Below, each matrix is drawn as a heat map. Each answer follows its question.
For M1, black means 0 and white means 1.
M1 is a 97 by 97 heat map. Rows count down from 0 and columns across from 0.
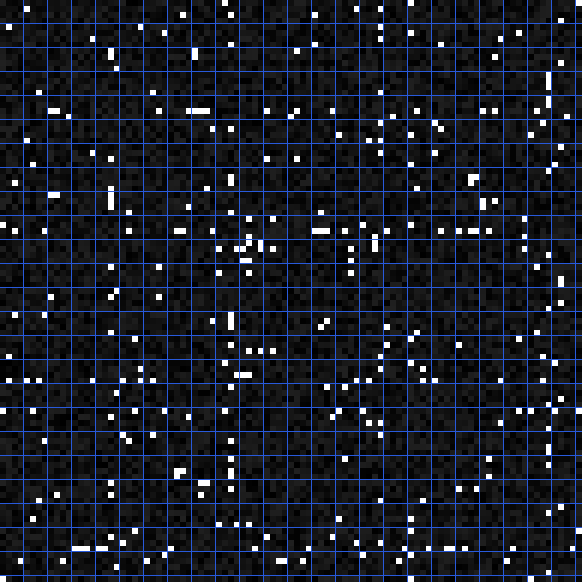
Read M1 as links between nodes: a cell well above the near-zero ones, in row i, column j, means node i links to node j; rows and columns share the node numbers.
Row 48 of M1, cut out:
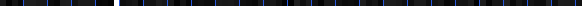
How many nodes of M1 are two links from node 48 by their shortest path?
3
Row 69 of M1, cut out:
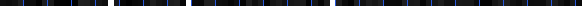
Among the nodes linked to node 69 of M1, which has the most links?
node 18
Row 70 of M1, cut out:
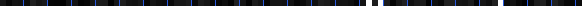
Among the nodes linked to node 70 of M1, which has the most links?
node 63
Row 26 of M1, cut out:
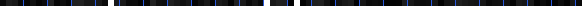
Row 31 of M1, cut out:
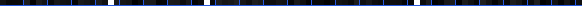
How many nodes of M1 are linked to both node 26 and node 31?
1
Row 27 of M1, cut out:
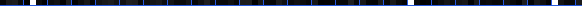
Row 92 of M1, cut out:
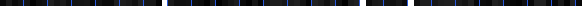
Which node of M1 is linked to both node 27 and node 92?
node 68
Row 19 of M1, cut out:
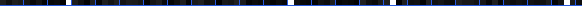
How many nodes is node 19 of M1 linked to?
4
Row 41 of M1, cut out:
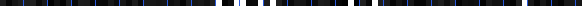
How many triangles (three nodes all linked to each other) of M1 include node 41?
8
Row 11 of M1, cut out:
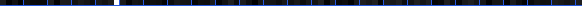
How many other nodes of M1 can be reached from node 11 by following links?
4
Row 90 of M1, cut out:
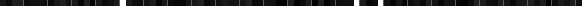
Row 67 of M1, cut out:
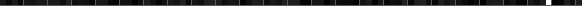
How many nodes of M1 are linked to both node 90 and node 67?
0
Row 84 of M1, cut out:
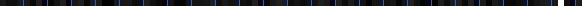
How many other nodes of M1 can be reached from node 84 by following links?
8
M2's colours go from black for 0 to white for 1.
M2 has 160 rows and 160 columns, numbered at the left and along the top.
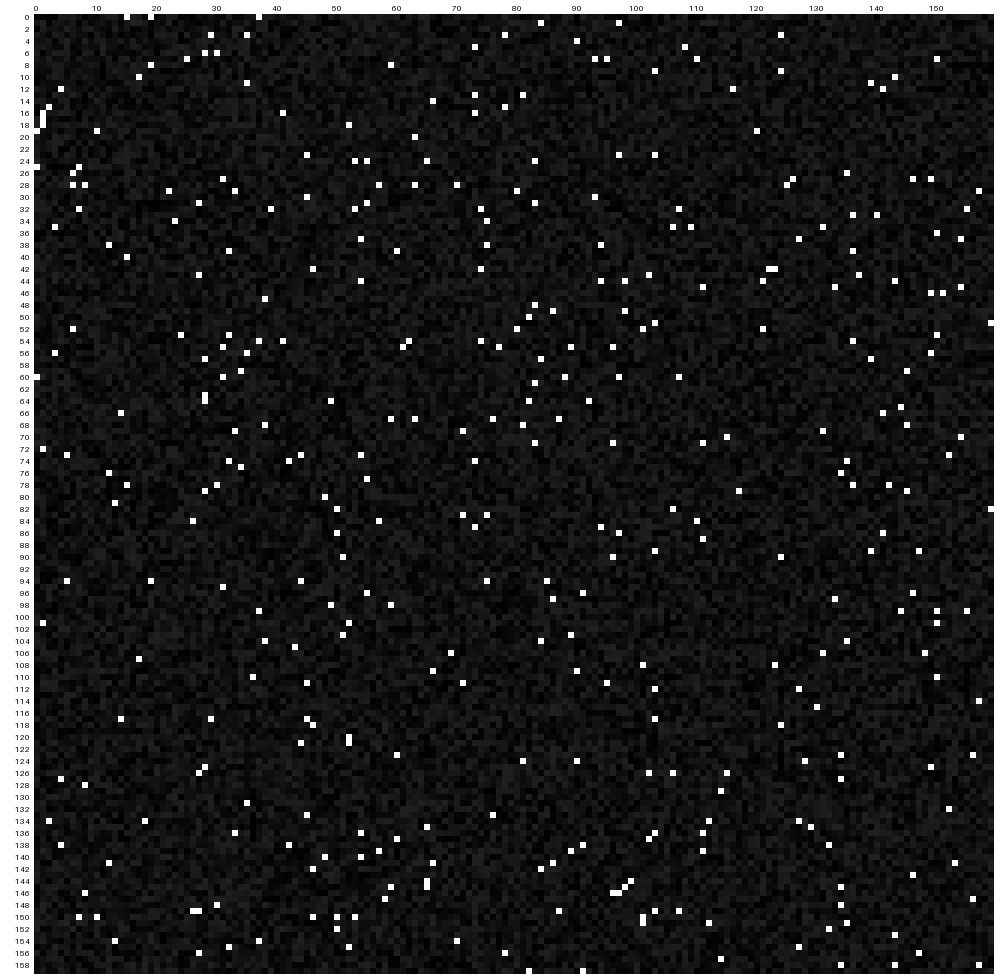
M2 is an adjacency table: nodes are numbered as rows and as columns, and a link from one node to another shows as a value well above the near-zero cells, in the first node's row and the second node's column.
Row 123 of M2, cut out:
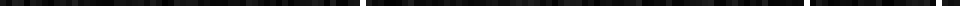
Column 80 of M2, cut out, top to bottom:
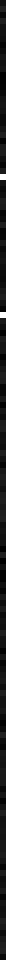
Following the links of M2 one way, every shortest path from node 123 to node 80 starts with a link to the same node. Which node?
node 134
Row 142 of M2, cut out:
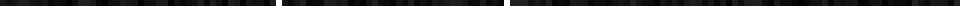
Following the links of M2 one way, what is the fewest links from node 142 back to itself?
8
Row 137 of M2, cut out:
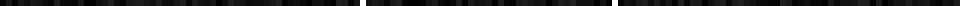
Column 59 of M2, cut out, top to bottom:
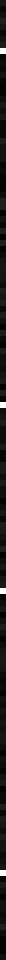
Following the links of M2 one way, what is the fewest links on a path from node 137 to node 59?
6
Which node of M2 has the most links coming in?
node 103
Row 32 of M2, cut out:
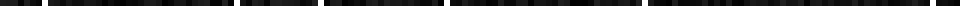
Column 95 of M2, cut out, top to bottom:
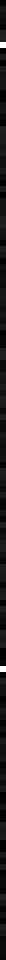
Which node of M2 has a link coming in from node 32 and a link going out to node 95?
node 7
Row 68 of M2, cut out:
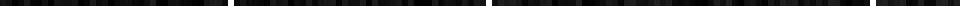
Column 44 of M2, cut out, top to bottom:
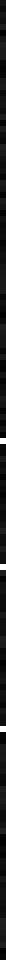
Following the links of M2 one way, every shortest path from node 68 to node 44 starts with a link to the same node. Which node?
node 38
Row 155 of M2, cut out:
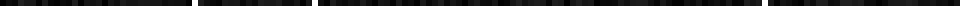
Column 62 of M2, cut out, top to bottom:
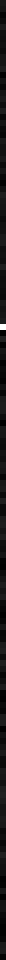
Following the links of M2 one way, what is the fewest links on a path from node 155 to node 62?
5
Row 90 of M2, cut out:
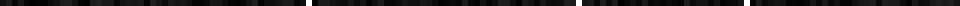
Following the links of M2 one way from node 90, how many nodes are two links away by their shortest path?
7
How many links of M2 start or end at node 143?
5
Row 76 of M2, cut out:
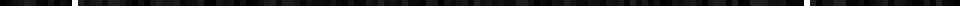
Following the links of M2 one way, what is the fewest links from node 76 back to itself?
6
